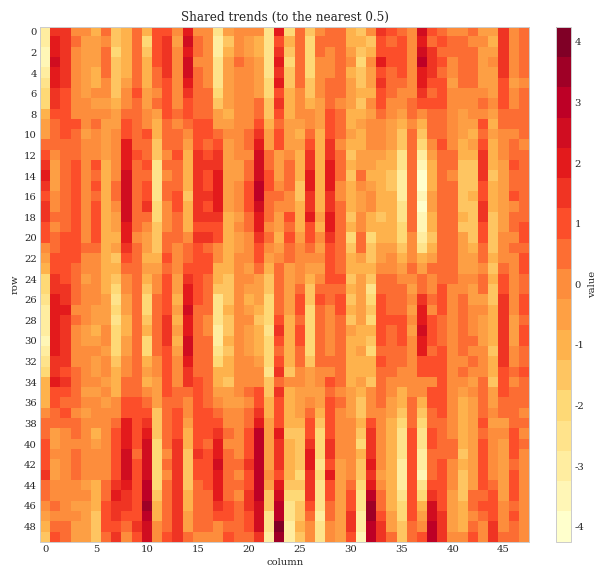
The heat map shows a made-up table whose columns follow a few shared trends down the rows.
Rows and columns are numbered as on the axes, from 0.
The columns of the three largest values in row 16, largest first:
21, 8, 17
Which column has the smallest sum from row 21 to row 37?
0
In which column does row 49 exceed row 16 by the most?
37
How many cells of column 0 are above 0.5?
13
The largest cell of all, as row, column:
48, 23
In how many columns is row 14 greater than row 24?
23
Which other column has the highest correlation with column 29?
27
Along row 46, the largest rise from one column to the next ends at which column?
32
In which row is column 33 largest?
3
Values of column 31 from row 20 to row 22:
0.5 0.5 -0.5
